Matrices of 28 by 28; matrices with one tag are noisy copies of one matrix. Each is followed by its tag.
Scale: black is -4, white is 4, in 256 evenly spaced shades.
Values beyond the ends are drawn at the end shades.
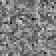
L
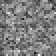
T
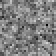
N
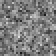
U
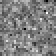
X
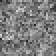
T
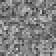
N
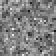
X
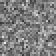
L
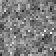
X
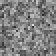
U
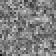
N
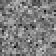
T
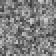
N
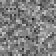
L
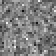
X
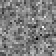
N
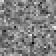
U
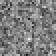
U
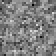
T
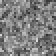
X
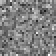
U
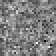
T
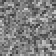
N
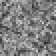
X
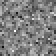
X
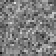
T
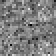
N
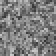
X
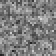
N
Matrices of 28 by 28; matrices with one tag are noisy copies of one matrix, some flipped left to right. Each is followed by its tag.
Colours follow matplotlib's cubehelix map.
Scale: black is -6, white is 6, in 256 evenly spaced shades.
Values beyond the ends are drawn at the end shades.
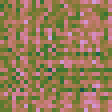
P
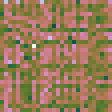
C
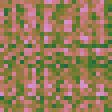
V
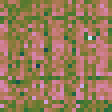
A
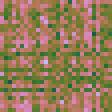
P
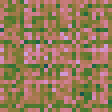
C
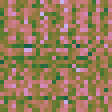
V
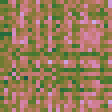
P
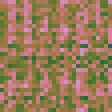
V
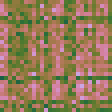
A
